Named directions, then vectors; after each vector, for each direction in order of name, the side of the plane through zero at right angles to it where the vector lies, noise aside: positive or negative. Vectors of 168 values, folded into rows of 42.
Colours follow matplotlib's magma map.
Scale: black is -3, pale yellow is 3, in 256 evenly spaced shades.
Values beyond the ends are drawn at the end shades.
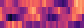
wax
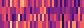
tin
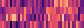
negative, negative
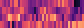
positive, negative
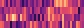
negative, negative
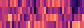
positive, negative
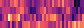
positive, negative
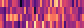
negative, negative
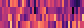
positive, negative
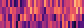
negative, positive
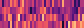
positive, negative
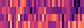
positive, negative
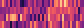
negative, negative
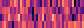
positive, negative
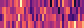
positive, negative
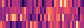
negative, negative
